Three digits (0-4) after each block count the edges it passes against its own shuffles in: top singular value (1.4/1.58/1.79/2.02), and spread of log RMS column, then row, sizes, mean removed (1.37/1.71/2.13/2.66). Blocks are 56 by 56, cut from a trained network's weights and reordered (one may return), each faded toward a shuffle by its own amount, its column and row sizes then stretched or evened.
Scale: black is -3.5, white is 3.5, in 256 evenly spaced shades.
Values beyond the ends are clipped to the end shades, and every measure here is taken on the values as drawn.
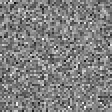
1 0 1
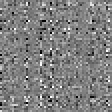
2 4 3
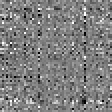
2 4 3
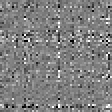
1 4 4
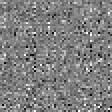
0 4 3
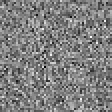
3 0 0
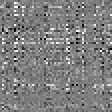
4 4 4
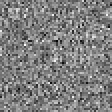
3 0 1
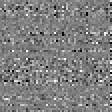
1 2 4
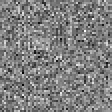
3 2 0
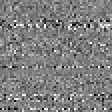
1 1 4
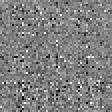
0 1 3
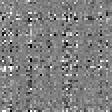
0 4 4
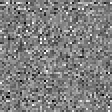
1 1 2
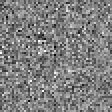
0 2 0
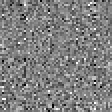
1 1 2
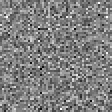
3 2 1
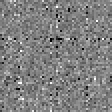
0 2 1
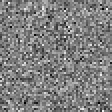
1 1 1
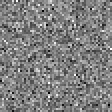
2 0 1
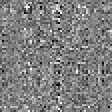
3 3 2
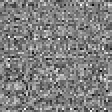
3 1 3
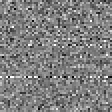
3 0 3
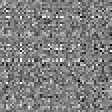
4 3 3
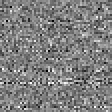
3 0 3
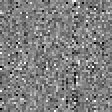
0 3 1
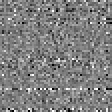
2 1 4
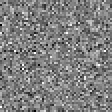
0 1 2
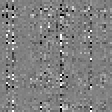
2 4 2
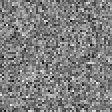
1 0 0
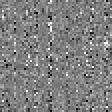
0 4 1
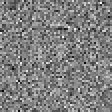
3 0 0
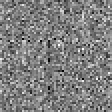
1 2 0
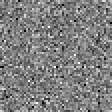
0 1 0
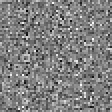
0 4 0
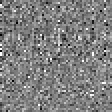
2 1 2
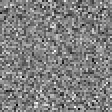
1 0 1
